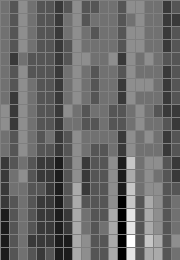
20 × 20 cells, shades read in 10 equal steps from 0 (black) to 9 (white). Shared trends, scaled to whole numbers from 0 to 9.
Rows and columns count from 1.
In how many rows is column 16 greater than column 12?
11
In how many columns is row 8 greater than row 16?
11
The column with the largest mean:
15
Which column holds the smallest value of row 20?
14
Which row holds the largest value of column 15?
19
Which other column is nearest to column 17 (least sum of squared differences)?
13
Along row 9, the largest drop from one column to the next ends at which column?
2
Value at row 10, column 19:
3
